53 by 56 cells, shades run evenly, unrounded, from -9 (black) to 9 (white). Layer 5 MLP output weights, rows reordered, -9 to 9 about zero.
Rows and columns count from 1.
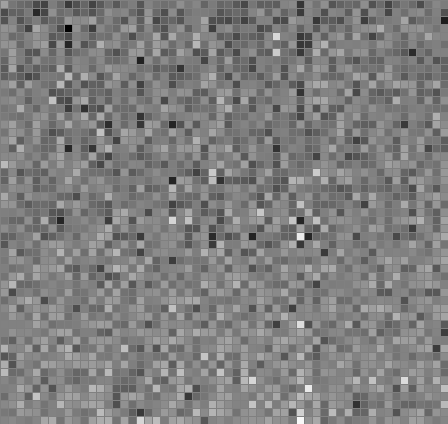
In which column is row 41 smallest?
35
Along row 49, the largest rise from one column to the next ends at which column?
39
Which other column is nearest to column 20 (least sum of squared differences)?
43
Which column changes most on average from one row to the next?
38
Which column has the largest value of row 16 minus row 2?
5
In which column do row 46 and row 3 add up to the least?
56
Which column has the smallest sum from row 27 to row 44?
10
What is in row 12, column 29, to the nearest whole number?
2
